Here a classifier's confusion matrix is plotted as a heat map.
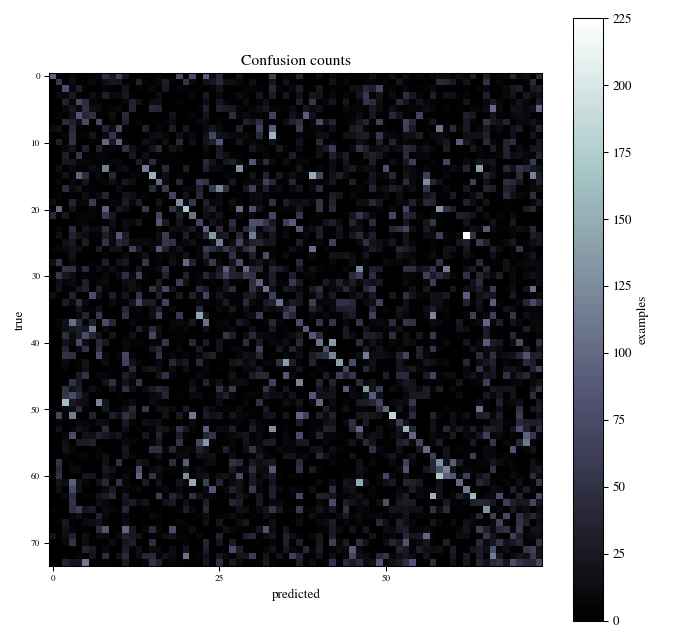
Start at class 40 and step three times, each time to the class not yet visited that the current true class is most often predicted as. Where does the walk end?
44
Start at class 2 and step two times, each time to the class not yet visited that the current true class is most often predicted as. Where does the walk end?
7
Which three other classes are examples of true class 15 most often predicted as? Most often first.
39, 72, 4
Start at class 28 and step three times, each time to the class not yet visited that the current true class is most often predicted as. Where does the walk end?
60
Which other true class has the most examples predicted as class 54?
73
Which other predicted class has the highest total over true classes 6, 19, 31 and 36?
57
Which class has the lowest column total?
0
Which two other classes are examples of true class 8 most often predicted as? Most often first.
58, 33
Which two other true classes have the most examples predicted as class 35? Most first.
43, 45
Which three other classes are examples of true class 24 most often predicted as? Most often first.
62, 30, 10
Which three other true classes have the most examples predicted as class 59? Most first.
29, 60, 13
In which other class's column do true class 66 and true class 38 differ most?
6
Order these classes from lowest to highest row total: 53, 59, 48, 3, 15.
3, 48, 59, 15, 53
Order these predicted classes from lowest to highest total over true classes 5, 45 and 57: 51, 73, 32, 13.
13, 51, 32, 73
